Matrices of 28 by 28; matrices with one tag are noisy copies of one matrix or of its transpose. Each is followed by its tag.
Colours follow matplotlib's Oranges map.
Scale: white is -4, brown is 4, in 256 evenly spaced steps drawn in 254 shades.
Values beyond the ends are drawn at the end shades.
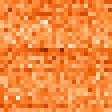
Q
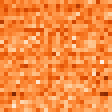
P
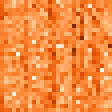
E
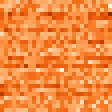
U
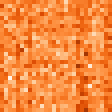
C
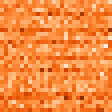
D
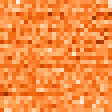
U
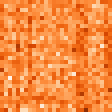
C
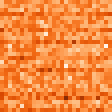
D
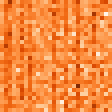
P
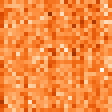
E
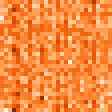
U
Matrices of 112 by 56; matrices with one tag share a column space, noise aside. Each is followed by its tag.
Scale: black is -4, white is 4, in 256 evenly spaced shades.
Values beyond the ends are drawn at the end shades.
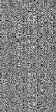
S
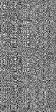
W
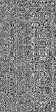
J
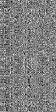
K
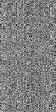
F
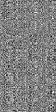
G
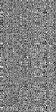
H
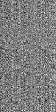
G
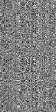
W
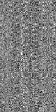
J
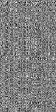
J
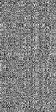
J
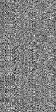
G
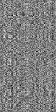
F
